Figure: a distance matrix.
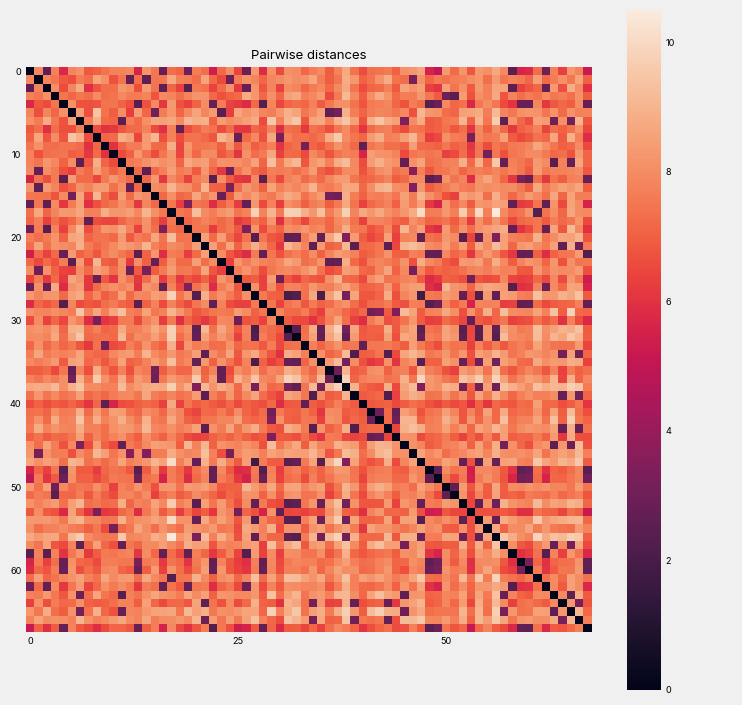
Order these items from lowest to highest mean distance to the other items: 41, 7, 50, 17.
7, 41, 50, 17
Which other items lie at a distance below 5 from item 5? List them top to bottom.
15, 23, 36, 37
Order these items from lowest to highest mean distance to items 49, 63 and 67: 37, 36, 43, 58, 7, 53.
53, 58, 7, 36, 43, 37
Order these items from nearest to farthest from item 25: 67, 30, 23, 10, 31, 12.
30, 67, 10, 31, 12, 23
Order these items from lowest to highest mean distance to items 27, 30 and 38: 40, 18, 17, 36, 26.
40, 18, 26, 36, 17
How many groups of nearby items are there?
14
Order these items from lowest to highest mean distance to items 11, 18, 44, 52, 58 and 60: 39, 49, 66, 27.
49, 27, 39, 66
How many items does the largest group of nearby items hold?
10
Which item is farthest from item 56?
17
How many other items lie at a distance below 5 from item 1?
4
